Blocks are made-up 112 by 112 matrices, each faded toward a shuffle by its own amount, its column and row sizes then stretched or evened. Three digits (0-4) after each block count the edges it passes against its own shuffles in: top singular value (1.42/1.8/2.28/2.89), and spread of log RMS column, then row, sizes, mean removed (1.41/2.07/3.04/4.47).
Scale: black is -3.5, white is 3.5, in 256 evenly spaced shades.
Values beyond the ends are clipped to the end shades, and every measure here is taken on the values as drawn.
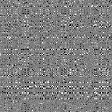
4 2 3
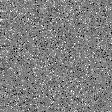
1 0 0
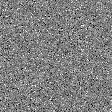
0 0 0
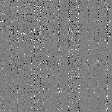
1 3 2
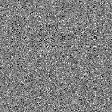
2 1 1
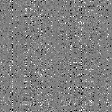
3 3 2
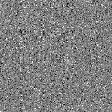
2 1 0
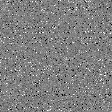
1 0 2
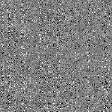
1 3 2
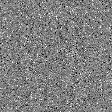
0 1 0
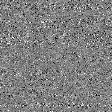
0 0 2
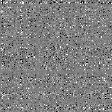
1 2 3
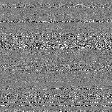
1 0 4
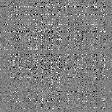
2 3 3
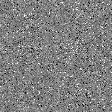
0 1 1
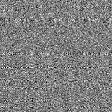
3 0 2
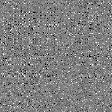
3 1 2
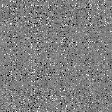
1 2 2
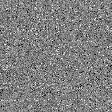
1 1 1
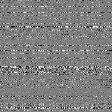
3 0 4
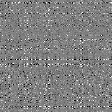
3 2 3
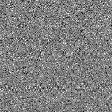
2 0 1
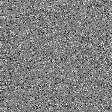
1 0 1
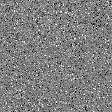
0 1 0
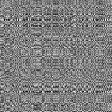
4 0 3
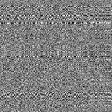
4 0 3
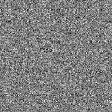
2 0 2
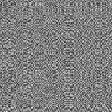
4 2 2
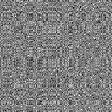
4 1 1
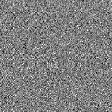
3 1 1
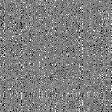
3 3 1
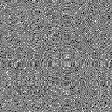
4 0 0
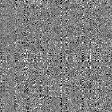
3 3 2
